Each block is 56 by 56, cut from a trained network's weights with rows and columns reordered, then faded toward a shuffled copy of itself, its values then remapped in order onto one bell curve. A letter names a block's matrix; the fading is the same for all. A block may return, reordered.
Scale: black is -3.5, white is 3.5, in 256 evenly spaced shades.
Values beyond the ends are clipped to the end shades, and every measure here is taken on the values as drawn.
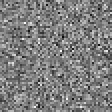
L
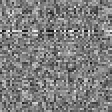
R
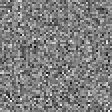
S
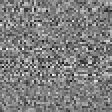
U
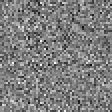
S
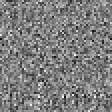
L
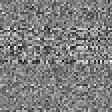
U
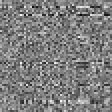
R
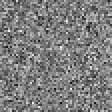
S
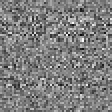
U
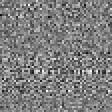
U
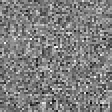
S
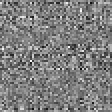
U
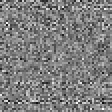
U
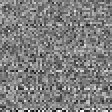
R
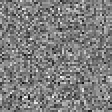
S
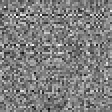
R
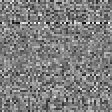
R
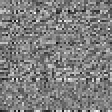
U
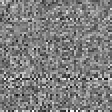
R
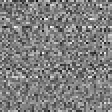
U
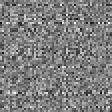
U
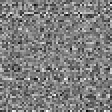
U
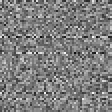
R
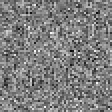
S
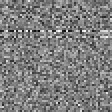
R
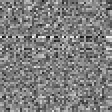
R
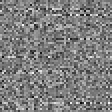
U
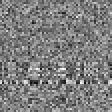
R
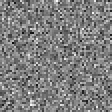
S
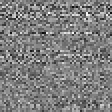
U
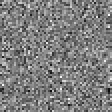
S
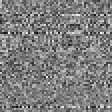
U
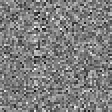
L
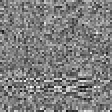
R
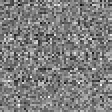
U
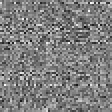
U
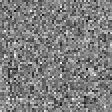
S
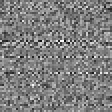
U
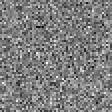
S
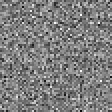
S
